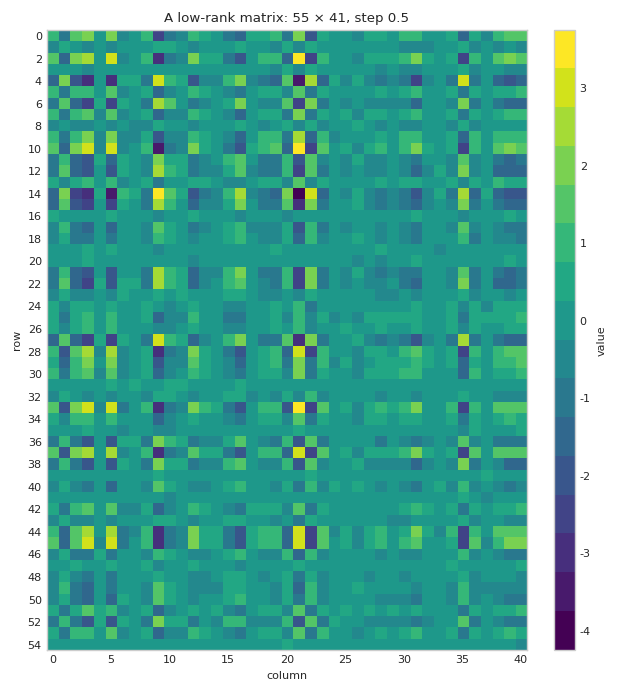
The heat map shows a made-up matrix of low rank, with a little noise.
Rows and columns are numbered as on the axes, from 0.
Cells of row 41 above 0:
1
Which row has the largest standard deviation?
14
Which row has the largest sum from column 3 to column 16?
31
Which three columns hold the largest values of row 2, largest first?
21, 5, 3
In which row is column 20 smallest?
33
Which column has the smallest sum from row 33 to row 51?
9
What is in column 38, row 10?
1.5
